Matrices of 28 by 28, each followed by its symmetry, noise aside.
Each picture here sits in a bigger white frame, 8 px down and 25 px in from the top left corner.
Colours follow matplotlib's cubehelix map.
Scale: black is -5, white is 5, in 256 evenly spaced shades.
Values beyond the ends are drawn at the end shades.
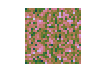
mirrored top to bottom.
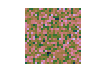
same after a half turn.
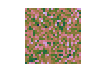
antisymmetric.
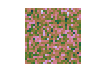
no symmetry.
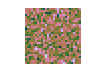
no symmetry.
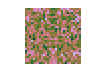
mirrored left to right.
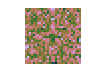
mirrored left to right.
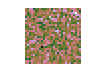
symmetric across the other diagonal.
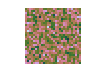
symmetric across the other diagonal.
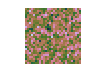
antisymmetric.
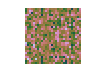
mirrored top to bottom.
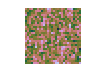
same after a half turn.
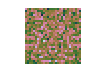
mirrored left to right.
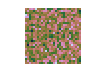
mirrored top to bottom.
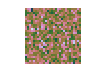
same after a half turn.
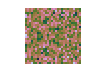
mirrored top to bottom.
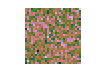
symmetric across the other diagonal.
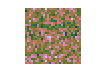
mirrored left to right.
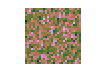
same after a half turn.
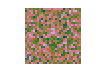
mirrored left to right.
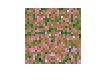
mirrored left to right.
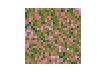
symmetric across the other diagonal.
